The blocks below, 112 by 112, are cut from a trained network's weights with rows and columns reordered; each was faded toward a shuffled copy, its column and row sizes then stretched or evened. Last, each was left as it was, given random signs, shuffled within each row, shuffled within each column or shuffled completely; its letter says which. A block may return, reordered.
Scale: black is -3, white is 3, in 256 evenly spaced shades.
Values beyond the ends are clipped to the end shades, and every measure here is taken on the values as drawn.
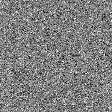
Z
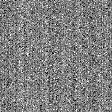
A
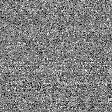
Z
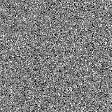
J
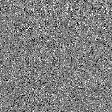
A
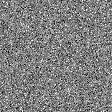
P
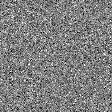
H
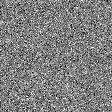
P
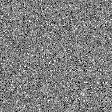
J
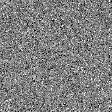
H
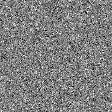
H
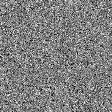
Z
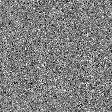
Z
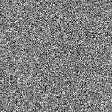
A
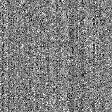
A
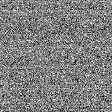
A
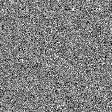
J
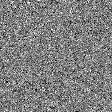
Z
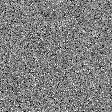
P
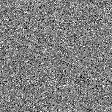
Z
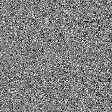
J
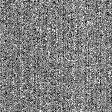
H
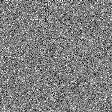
Z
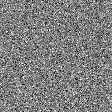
P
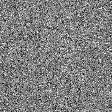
H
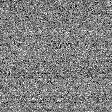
Z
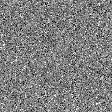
H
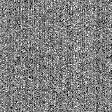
A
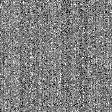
A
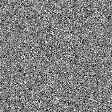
J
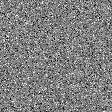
P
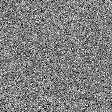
Z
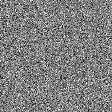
H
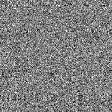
A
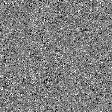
J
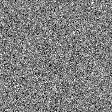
H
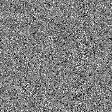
J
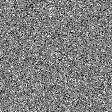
Z
